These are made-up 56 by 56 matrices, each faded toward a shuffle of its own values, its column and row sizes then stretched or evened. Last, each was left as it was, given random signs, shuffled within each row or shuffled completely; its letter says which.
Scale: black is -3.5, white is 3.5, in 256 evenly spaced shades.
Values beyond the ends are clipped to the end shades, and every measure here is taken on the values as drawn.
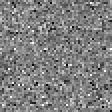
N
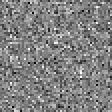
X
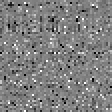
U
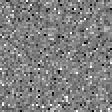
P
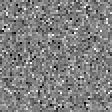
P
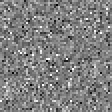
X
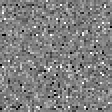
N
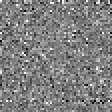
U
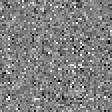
X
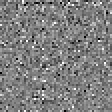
U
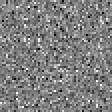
X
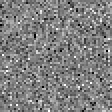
P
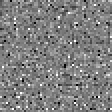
N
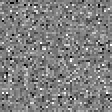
X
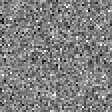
P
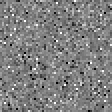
P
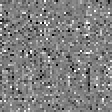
U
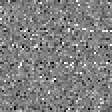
N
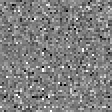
N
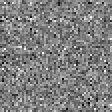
X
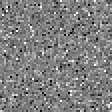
P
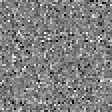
N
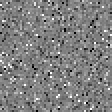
P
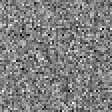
N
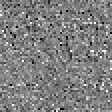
N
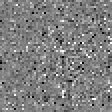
X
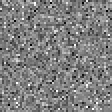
P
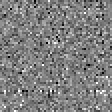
U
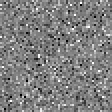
P
